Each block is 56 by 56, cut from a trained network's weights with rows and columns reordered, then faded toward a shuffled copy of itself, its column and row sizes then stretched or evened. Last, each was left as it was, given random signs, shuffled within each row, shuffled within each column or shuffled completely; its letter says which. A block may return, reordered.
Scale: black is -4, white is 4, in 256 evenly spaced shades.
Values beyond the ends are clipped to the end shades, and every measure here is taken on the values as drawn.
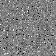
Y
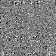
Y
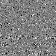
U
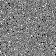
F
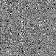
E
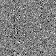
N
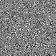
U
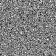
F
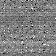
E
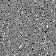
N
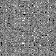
E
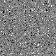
Y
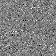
U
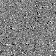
U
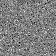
F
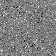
F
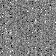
N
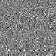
E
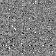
Y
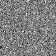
U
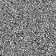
U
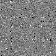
Y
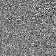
Y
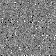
U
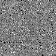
Y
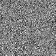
Y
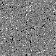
N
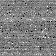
U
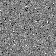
F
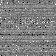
U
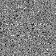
U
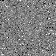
U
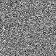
U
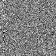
N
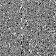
N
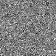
U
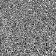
Y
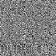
E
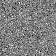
F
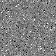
N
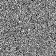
F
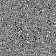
N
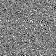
U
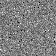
F
